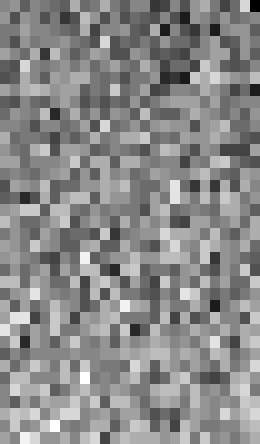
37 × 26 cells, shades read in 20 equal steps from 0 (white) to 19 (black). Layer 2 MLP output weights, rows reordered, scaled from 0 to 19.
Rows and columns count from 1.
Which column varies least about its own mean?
21
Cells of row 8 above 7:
17
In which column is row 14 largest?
19
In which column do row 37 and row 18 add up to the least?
3
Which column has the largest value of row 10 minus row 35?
6
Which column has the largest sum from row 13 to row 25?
15
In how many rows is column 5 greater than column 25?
19
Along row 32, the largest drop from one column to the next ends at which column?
9
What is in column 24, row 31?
10
